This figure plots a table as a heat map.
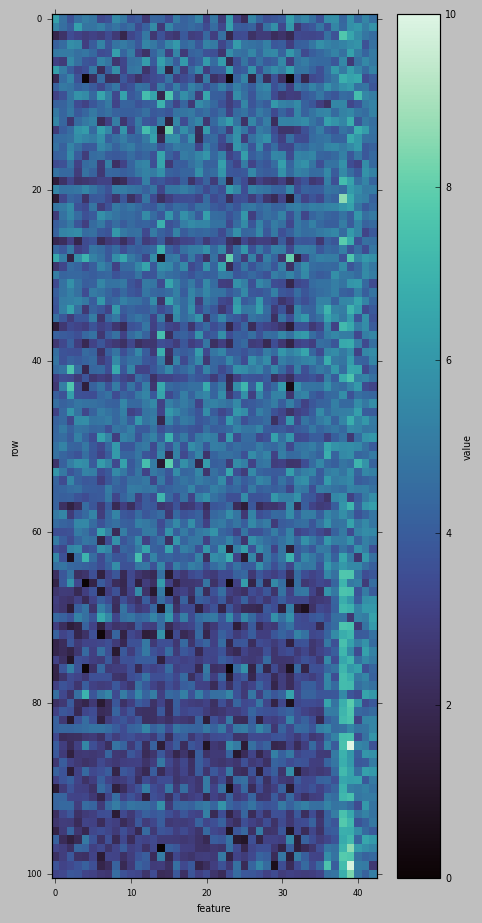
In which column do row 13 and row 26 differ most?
15
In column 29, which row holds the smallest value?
99
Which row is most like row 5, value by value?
29
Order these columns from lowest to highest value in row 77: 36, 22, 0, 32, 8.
0, 8, 32, 22, 36
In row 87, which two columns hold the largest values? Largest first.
38, 39
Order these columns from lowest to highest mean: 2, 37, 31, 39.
31, 2, 37, 39
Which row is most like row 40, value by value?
51
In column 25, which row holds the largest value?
43
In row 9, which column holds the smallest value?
14
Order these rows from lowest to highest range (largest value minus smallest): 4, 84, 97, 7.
4, 84, 7, 97
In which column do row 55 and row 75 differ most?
2
